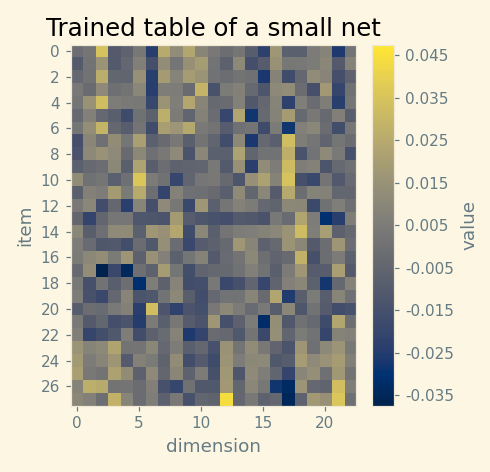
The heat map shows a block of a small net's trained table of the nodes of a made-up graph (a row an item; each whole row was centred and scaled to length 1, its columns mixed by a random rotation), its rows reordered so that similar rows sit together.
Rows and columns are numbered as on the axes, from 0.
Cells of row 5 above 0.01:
3
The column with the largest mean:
18
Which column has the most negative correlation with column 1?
16
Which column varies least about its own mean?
22
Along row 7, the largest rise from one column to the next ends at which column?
17
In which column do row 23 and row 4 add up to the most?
2
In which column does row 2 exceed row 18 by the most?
5
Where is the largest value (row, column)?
27, 12
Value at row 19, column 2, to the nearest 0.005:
-0.02
